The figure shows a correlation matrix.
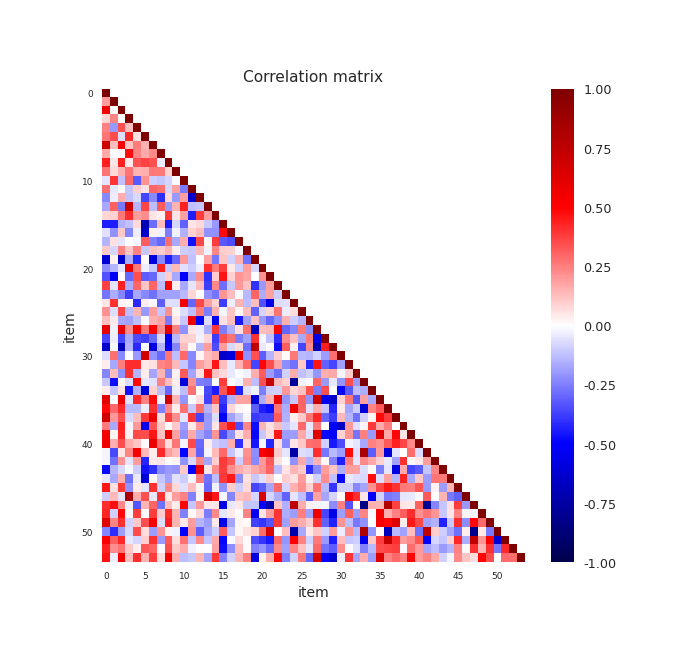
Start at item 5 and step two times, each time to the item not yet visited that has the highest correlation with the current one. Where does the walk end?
17
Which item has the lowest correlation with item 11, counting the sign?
12
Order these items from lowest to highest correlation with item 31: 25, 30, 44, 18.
30, 44, 25, 18
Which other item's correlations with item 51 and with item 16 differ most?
15
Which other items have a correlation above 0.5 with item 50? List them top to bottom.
21, 33, 41
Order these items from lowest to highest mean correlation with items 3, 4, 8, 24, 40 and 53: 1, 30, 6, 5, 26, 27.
26, 30, 1, 5, 6, 27
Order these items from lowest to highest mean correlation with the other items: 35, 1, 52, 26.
26, 1, 52, 35
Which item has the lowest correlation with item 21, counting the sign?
47
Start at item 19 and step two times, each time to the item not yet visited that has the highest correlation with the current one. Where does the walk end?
28
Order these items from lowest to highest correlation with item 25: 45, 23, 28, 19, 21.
19, 28, 23, 21, 45
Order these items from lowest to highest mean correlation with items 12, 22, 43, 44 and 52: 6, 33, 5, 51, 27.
5, 33, 6, 27, 51
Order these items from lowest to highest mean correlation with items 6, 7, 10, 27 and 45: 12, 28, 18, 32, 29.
29, 28, 12, 32, 18
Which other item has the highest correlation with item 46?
3
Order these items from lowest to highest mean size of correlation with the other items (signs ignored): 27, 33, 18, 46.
18, 46, 33, 27
